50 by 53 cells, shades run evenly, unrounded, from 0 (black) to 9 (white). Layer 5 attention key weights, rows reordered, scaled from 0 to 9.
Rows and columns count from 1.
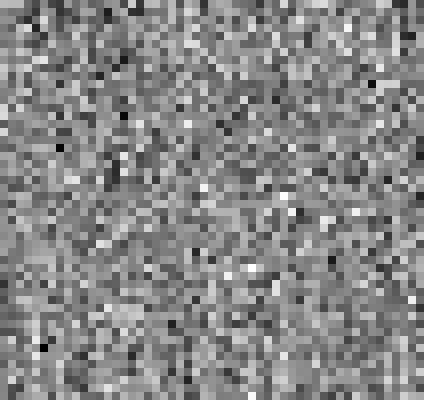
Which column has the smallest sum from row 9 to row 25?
15
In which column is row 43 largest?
5
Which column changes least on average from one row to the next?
41
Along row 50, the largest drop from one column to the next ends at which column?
33
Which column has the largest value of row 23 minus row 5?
51
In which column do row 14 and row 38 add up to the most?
52
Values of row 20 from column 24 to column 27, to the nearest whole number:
4 2 5 5
